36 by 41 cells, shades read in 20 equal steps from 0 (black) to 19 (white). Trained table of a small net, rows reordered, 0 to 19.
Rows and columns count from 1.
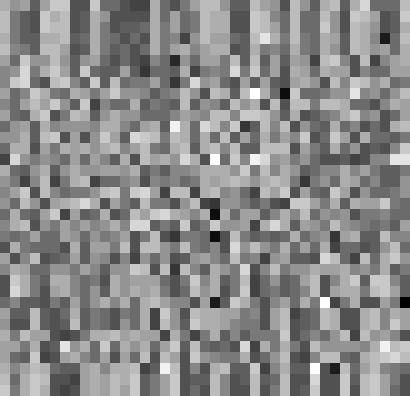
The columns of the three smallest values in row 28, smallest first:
41, 22, 34
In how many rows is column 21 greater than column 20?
19
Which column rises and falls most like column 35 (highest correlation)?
14
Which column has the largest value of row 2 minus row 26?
26
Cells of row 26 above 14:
5
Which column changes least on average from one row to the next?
13
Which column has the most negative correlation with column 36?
29
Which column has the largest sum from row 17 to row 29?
15
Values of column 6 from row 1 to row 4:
15 13 14 13
